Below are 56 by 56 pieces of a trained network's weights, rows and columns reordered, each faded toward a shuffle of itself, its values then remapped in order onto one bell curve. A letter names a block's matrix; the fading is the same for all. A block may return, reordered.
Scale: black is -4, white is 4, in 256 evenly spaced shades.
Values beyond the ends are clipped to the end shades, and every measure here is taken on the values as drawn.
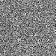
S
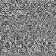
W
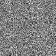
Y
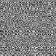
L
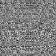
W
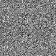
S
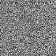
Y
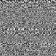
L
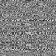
L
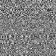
W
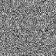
Y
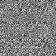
W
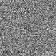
S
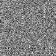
S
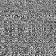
W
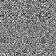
W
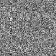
Y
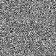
S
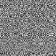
L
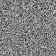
S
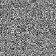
Y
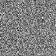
Y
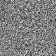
S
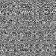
W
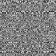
L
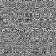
L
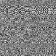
L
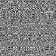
L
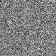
S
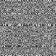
L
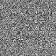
Y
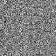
S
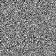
S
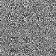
Y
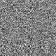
Y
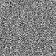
Y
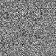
Y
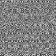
L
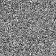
S
